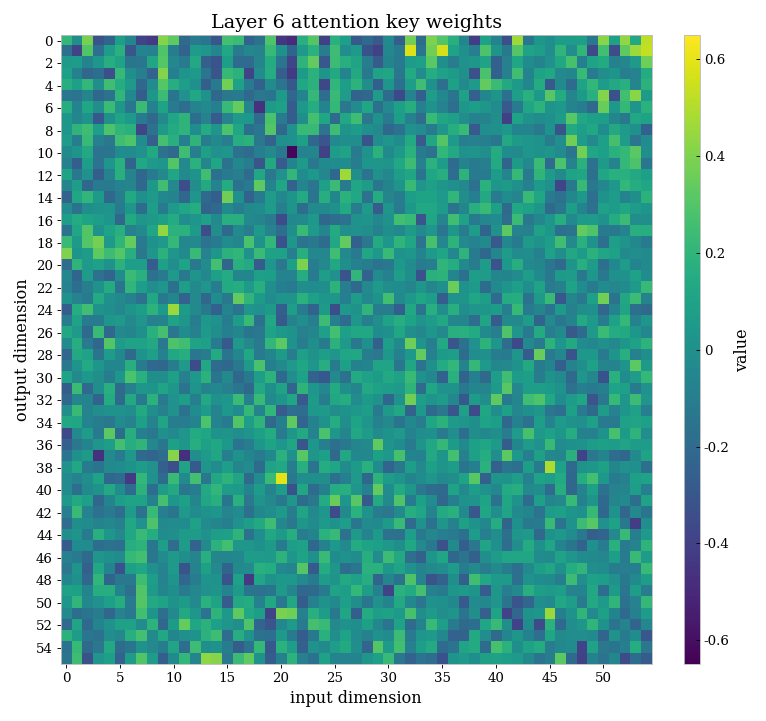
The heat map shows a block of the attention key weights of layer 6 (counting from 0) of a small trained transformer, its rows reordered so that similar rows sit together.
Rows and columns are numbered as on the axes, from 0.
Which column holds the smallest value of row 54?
48
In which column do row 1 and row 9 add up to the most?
35
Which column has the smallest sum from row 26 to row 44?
0
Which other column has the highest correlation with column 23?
50
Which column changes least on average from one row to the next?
52
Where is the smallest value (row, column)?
10, 21
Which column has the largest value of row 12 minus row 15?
13
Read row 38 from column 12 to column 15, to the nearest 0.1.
-0.3 0 0 0.1
